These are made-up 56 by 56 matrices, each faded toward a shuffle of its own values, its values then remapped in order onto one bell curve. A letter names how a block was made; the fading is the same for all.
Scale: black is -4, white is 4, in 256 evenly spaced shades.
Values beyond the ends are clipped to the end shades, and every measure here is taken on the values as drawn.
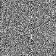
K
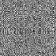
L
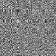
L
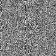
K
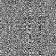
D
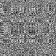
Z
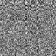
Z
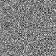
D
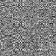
Z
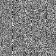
K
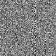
K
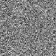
D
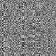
L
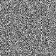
K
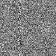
K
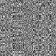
L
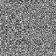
D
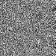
K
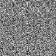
D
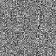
D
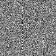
K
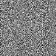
K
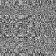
Z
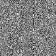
K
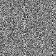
K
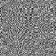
Z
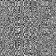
L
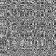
Z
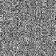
D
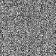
D
